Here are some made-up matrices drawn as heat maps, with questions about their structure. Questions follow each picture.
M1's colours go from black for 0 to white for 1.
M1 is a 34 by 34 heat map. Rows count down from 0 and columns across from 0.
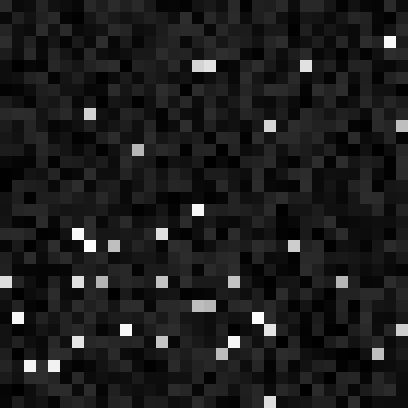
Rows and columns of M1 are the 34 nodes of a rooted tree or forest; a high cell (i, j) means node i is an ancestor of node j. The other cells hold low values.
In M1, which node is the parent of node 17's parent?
5
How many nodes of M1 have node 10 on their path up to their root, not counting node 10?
2
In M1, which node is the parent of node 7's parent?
20
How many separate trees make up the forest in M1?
11
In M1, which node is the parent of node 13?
19
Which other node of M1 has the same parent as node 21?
1
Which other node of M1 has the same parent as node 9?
24
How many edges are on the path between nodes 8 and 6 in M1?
4
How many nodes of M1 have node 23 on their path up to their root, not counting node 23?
6
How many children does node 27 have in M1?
1
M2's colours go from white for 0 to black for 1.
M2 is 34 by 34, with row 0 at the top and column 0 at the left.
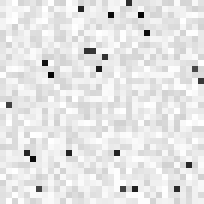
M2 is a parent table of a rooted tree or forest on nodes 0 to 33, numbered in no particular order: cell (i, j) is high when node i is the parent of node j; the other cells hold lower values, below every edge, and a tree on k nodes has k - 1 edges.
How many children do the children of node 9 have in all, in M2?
1
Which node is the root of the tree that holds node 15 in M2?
12
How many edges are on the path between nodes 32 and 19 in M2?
3
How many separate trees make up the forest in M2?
11
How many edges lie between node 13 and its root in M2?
3
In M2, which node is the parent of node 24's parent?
26
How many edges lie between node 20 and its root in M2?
2
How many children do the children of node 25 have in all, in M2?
2
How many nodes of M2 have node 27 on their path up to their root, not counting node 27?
5
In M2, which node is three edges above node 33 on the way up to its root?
17
